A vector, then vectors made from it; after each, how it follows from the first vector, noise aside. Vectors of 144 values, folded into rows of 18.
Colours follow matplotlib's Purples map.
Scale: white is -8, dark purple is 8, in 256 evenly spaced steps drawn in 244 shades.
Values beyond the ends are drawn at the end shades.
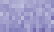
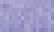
shrunk.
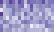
reversed, scaled up.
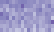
negated.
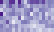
reversed, scaled up.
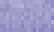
shrunk.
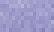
shrunk.
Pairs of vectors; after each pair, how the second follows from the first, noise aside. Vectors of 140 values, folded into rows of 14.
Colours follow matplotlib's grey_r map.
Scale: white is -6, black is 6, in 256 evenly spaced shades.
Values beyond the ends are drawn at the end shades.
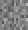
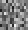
reversed, negated, scaled up.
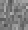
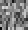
wrapped around, negated, scaled up.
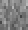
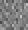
sign-scrambled.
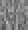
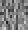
negated, scaled up.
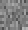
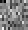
reversed, negated, scaled up.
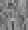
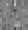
reversed, negated, partly zeroed.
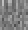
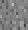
reversed, negated, partly zeroed.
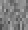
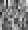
reversed, negated, scaled up.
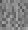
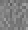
reversed, negated, shrunk.
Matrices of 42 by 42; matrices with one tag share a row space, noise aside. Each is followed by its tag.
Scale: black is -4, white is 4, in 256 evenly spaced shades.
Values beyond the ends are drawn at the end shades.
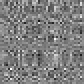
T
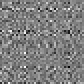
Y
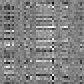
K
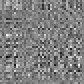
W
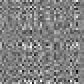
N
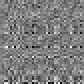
T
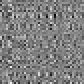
Y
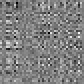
W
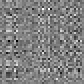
W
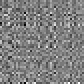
Y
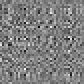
Y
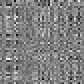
W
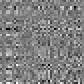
W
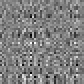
N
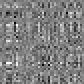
W
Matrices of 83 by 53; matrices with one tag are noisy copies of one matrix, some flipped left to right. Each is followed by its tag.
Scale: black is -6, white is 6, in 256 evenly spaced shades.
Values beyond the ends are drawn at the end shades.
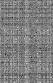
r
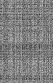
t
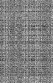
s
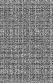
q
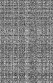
r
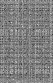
q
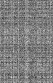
r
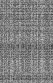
t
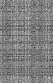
s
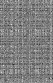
q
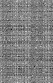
s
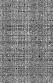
s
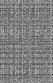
q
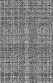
r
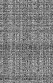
t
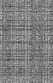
s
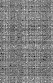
s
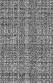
r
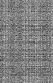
s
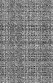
s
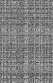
r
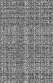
r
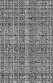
r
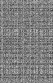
q
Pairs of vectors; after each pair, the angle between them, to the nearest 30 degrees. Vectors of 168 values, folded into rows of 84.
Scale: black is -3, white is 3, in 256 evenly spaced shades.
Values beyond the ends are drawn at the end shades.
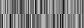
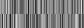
30 degrees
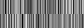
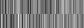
60 degrees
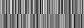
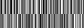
150 degrees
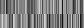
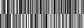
90 degrees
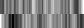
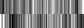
30 degrees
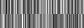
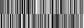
90 degrees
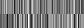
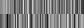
30 degrees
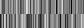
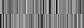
60 degrees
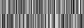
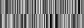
150 degrees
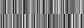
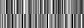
150 degrees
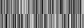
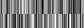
30 degrees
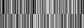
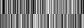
30 degrees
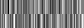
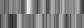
90 degrees
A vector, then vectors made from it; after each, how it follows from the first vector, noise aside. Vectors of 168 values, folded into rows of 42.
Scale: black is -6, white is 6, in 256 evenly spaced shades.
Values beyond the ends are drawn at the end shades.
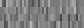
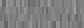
shrunk.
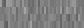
shrunk.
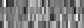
negated, scaled up.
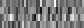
wrapped around, scaled up.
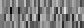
wrapped around, scaled up.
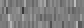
reversed, partly zeroed.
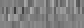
reversed, partly zeroed.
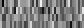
wrapped around, scaled up.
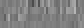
partly zeroed.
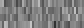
sign-scrambled.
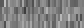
sign-scrambled.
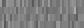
shrunk.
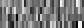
reversed, negated, scaled up.
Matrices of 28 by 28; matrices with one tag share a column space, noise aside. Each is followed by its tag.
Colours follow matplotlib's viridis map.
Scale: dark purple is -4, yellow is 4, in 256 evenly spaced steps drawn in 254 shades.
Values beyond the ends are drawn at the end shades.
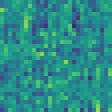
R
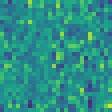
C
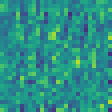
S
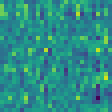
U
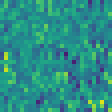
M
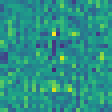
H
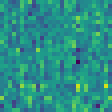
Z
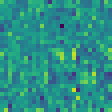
M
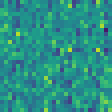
R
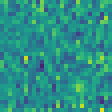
C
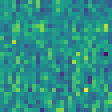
M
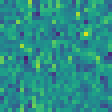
C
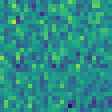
C
